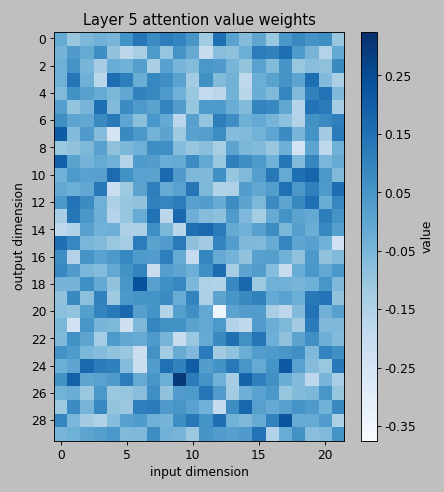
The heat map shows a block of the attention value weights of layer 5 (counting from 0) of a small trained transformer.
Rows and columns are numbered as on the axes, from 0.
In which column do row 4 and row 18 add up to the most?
6
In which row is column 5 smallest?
21
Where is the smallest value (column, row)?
12, 20
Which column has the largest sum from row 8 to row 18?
19
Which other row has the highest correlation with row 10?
3
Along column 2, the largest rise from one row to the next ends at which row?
24
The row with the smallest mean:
8
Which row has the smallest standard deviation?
2
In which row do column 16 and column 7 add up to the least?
17
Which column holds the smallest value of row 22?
9
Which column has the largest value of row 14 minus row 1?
11
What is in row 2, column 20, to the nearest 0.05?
-0.1
